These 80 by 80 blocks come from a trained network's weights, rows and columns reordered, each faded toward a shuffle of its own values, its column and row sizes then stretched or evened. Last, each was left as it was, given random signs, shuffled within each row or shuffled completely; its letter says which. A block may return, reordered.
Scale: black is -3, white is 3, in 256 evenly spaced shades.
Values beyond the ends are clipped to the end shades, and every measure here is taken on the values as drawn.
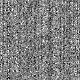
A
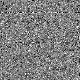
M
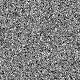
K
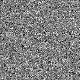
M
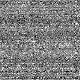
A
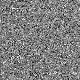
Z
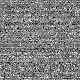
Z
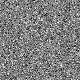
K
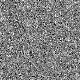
M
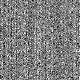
A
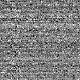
A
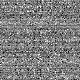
A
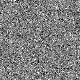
Z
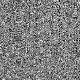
A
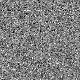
Z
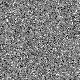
K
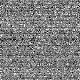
A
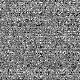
A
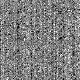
A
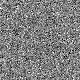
K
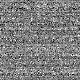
A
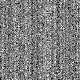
A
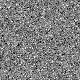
K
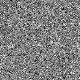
M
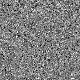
Z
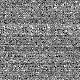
A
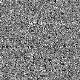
M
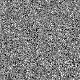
M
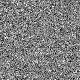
K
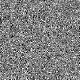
A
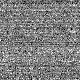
Z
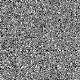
M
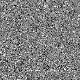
M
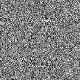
A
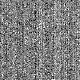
A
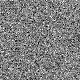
K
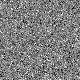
K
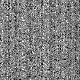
A
